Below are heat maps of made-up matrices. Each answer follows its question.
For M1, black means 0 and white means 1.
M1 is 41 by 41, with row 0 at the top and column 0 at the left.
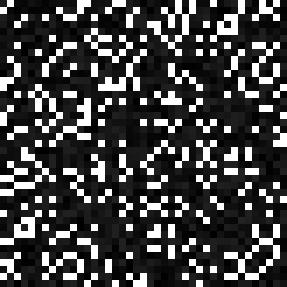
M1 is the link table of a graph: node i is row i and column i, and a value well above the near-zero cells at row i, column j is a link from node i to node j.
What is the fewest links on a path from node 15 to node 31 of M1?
4
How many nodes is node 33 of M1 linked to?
10
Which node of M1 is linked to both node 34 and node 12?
node 0
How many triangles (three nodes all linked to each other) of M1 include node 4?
5
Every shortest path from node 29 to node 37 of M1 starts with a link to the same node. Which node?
node 18
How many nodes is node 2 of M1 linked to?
12
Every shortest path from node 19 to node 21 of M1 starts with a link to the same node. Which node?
node 8
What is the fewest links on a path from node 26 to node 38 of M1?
4
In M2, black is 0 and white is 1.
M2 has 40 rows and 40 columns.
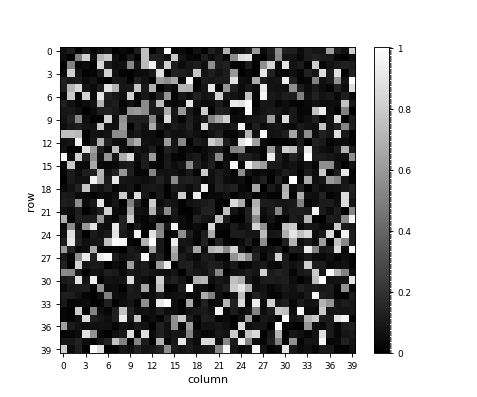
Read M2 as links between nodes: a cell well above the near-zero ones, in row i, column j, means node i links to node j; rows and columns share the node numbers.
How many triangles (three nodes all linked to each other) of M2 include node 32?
1
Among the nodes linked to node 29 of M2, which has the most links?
node 38
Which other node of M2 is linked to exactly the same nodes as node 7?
node 31
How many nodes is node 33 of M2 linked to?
10
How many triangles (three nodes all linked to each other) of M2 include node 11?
8
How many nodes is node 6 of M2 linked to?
9
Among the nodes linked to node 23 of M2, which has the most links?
node 26
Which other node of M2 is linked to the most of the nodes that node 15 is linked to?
node 37
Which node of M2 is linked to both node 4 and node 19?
node 30
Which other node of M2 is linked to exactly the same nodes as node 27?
node 1
